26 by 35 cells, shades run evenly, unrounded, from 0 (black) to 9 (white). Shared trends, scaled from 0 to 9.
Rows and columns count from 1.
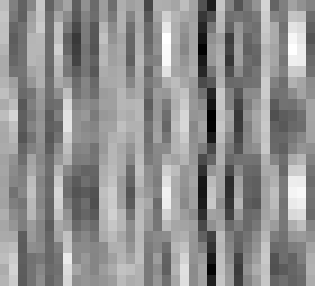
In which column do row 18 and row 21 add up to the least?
23
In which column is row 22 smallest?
24
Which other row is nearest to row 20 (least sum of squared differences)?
16
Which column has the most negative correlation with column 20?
32
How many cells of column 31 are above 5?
11
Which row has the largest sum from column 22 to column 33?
3
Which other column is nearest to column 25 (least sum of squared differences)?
14
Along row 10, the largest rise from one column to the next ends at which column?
25
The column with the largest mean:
30
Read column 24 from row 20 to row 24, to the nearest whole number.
6 5 2 2 1
